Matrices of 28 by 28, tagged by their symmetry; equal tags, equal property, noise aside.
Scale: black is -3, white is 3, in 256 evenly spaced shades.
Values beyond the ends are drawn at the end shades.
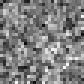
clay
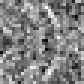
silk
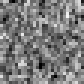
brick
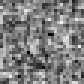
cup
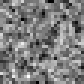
brick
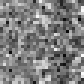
silk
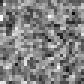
brick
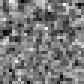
brick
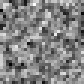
clay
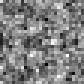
silk
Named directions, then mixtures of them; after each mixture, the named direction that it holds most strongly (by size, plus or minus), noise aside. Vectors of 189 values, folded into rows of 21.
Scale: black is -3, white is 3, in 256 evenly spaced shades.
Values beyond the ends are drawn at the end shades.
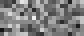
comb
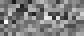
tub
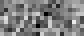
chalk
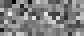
tub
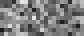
comb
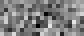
chalk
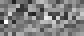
tub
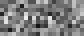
chalk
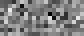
tub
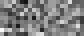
comb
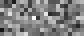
comb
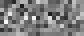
tub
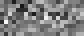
tub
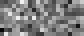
comb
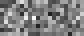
comb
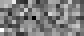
comb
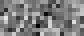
chalk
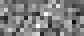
chalk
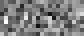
chalk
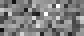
chalk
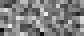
comb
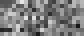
comb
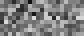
tub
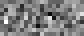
chalk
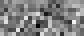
chalk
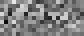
tub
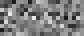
tub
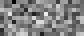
tub
